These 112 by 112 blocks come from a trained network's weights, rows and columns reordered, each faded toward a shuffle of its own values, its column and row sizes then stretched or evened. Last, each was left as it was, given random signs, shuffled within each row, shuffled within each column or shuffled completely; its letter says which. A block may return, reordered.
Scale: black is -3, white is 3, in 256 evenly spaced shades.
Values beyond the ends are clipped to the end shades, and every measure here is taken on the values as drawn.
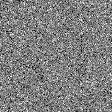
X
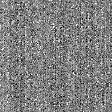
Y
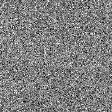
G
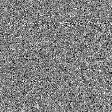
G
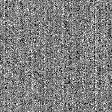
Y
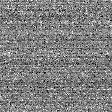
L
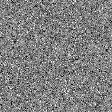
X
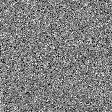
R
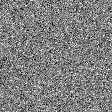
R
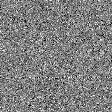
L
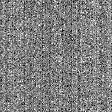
Y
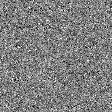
L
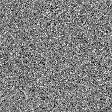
L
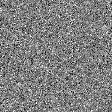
X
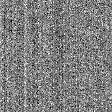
X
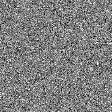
X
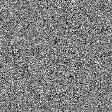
G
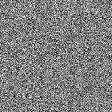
Y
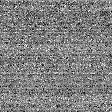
L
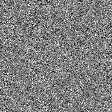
X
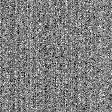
X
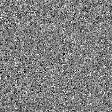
G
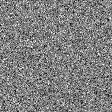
R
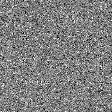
G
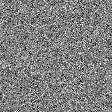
X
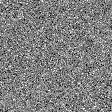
R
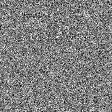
L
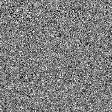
G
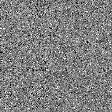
G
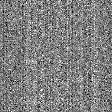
Y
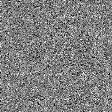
G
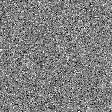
R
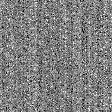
X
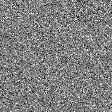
L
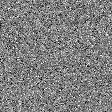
R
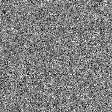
L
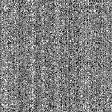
Y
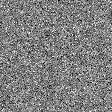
R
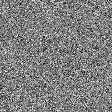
L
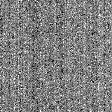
X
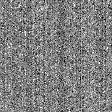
X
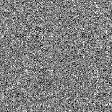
Y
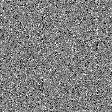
X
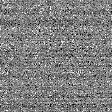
Y
